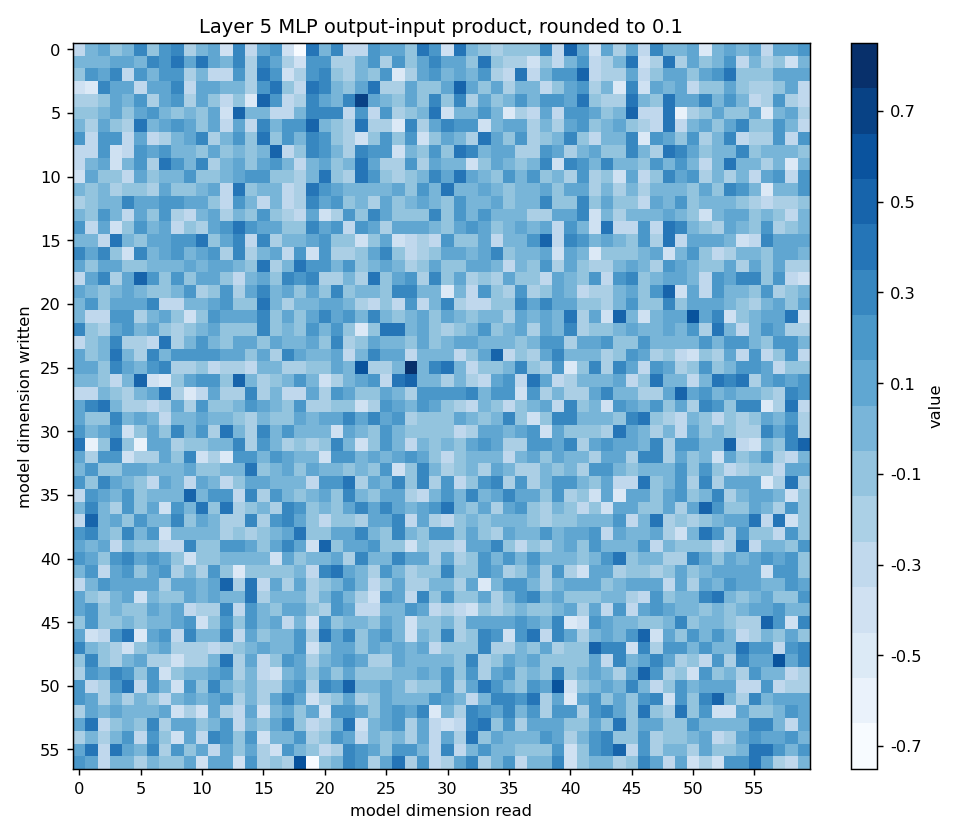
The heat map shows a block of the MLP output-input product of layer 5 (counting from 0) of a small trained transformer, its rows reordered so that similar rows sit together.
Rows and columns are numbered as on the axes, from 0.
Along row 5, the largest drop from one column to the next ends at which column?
49
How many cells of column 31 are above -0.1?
28
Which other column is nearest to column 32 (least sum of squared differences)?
11
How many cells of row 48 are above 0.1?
11
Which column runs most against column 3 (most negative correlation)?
54
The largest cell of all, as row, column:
25, 27
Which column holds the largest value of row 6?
19
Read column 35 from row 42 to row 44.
0.2 0 -0.1
